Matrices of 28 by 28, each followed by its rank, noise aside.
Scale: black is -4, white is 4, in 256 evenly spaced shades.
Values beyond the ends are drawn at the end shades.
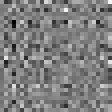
three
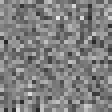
eight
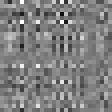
three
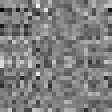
four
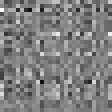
three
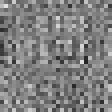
four
